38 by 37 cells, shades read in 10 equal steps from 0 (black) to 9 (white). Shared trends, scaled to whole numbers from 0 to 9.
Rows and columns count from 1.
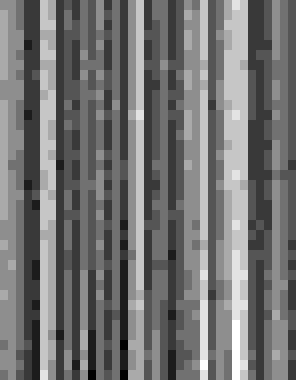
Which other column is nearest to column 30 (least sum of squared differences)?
26
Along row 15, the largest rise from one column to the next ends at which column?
6
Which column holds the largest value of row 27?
30
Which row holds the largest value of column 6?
38
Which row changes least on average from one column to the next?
7
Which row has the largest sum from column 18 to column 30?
12
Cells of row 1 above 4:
13
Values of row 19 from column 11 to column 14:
4 4 5 2
